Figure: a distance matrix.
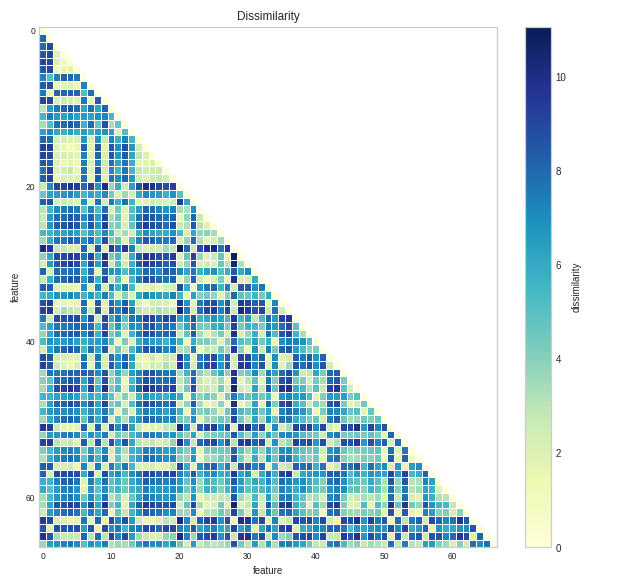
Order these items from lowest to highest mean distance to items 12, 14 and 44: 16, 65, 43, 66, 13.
66, 13, 43, 16, 65
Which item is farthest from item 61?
28
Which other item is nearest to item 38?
44
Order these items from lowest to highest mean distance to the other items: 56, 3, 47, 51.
47, 56, 3, 51
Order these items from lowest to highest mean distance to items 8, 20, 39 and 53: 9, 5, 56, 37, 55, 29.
29, 55, 37, 56, 5, 9
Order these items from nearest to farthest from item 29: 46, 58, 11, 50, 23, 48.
48, 46, 23, 50, 11, 58
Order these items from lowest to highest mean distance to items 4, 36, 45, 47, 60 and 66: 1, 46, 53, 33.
33, 46, 53, 1
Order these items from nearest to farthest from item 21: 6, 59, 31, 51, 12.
12, 59, 6, 31, 51
